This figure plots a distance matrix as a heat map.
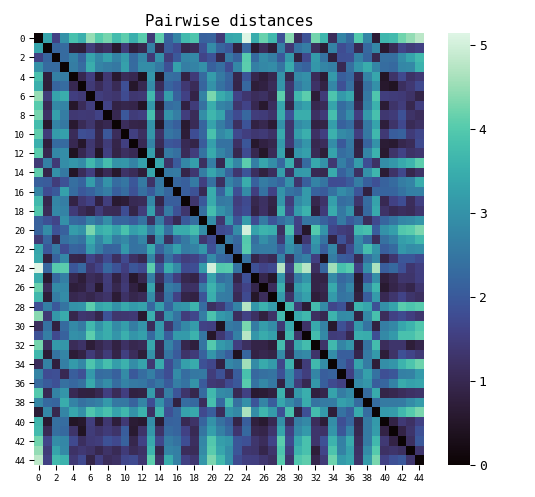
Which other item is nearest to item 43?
32
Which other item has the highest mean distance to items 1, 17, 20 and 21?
24
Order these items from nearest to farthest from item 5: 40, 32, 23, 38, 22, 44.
40, 23, 32, 44, 22, 38
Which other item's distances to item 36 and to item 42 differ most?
28
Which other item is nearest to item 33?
23
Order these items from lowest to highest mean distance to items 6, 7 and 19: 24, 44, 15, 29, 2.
29, 44, 24, 15, 2
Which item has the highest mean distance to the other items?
0
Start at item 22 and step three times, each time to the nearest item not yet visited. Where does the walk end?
15
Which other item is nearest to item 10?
17
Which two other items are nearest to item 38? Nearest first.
16, 19
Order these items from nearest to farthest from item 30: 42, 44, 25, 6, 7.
25, 7, 42, 6, 44
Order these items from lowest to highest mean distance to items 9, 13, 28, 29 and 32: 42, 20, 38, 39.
42, 38, 39, 20
